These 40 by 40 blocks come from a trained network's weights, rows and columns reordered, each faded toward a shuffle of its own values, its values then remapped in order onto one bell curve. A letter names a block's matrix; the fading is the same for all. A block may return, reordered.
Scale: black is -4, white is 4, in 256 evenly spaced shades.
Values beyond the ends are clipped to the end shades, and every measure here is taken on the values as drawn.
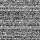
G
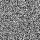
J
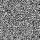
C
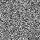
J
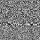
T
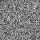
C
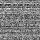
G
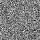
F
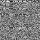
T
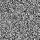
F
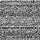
G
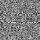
T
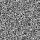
J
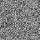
C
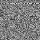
T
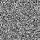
C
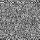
T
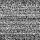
G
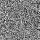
J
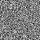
C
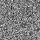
J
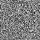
F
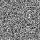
J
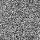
F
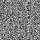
C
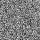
J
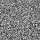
J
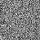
J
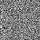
C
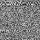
T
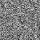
C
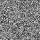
C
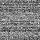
G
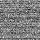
G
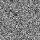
F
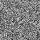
F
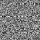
T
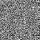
C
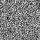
J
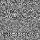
T
